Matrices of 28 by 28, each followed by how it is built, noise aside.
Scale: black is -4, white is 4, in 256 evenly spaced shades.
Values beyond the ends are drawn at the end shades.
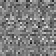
repeating columns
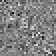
banded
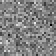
Toeplitz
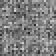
blocks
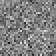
noise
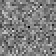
repeating columns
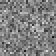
noise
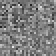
blocks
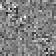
banded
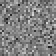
noise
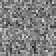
repeating columns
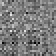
low rank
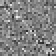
banded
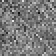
Toeplitz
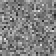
noise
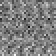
repeating columns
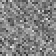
Toeplitz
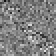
banded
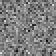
repeating columns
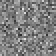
noise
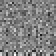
low rank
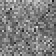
smooth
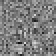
low rank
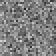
noise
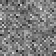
Toeplitz
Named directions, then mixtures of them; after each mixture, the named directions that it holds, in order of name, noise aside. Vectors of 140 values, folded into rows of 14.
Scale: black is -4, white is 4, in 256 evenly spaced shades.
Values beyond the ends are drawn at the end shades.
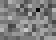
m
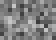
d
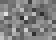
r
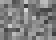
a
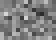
a, r.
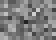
m, r.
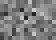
r.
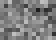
a, m.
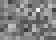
m.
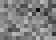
a, m.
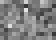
a, d.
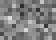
d, m.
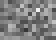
m.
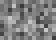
d.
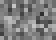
d.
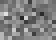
r.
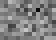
m.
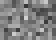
a, r.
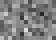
d, r.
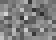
r.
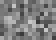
d.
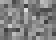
a.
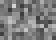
d.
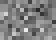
m, r.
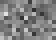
r.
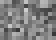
a.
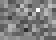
m.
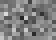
r.
